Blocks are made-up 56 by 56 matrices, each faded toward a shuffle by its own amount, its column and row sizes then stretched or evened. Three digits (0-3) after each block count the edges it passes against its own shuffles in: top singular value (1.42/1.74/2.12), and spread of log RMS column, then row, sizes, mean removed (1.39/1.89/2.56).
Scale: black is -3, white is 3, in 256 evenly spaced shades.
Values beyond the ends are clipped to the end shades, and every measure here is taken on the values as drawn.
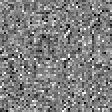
2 1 0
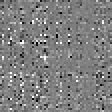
1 3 2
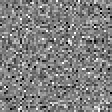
2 0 0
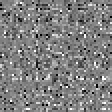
2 1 2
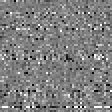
2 0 3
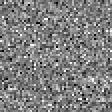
1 0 0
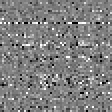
1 0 3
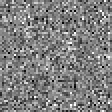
1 1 1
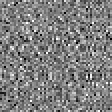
3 0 1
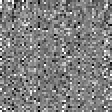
2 3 0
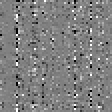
2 3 1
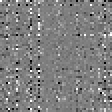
2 3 2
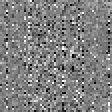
2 3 0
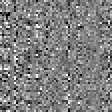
2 3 1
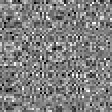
3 0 2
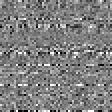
3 0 3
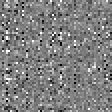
2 3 1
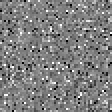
0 0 1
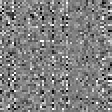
3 3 2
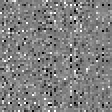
0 3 1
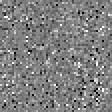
0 1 1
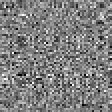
2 0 2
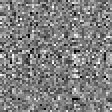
2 1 2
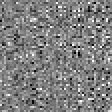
3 2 2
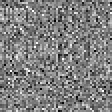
2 0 0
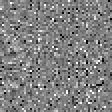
2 1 0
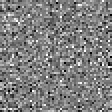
2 1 0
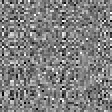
3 2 1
